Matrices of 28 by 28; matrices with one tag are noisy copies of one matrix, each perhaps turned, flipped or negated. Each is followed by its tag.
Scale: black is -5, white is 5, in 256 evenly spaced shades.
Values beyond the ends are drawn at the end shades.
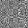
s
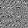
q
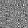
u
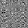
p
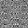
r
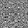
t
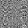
p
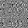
p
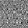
t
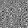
q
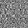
t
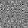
u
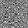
t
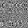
p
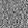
t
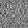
t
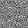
q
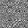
q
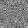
u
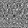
t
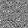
q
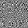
p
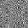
u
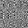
r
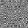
u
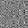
r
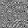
q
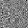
s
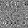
p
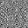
q
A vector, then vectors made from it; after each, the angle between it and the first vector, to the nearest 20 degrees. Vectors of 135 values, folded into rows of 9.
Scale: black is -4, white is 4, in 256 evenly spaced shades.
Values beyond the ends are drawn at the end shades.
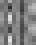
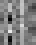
160 degrees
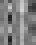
160 degrees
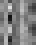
160 degrees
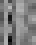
140 degrees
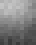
100 degrees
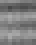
80 degrees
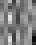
60 degrees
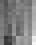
80 degrees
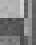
100 degrees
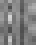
20 degrees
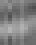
120 degrees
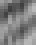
60 degrees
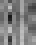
160 degrees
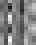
20 degrees
